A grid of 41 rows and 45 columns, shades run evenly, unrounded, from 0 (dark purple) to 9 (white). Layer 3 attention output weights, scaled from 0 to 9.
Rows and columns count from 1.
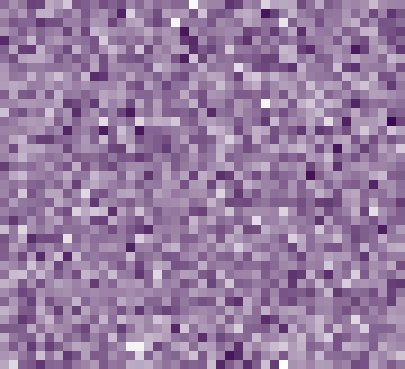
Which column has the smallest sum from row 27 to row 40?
4
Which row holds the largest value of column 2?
41
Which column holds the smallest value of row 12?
40
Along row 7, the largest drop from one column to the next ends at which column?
23
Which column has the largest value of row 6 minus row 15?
16
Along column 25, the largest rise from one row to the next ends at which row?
21
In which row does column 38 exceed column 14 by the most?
37
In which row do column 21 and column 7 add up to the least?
7
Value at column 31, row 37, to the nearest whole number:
5
